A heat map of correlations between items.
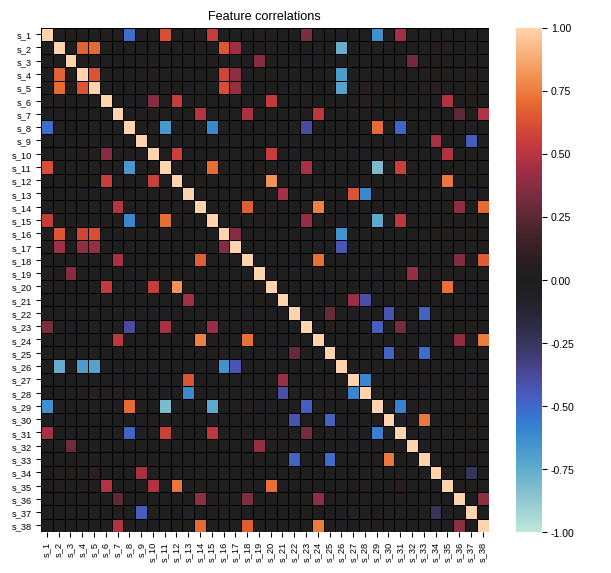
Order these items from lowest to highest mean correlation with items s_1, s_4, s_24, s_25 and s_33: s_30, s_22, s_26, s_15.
s_26, s_22, s_30, s_15
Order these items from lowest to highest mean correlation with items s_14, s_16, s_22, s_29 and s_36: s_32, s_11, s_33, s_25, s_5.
s_11, s_33, s_32, s_25, s_5
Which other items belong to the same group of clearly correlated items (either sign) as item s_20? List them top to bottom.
s_6, s_10, s_12, s_35
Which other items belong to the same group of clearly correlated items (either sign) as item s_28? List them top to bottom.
s_13, s_21, s_27
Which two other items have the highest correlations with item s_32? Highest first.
s_19, s_3
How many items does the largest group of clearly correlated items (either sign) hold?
7
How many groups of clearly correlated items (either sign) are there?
8
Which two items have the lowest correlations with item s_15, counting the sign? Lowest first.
s_29, s_8
